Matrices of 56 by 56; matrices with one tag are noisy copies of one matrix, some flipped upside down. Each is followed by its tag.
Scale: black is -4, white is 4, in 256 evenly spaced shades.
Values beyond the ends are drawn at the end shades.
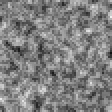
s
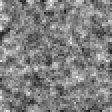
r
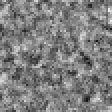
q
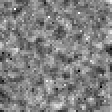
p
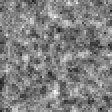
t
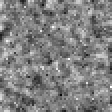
r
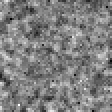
r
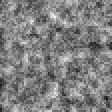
t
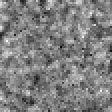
r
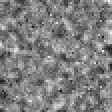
p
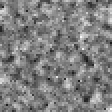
q
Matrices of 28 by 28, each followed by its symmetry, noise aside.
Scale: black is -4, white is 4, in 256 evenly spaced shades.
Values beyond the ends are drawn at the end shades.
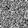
symmetric.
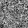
symmetric across the other diagonal.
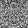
mirrored left to right.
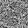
same after a half turn.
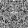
mirrored left to right.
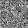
symmetric across the other diagonal.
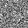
symmetric.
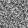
symmetric across the other diagonal.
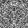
mirrored left to right.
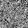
symmetric across the other diagonal.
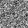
symmetric.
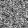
no symmetry.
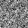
symmetric across the other diagonal.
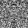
mirrored left to right.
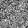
symmetric.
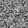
same after a half turn.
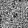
symmetric.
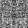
mirrored left to right.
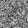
symmetric.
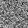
no symmetry.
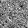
symmetric across the other diagonal.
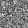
symmetric.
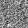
same after a half turn.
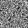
same after a half turn.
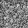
symmetric.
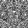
mirrored left to right.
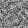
same after a half turn.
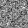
symmetric.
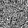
symmetric.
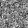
antisymmetric.
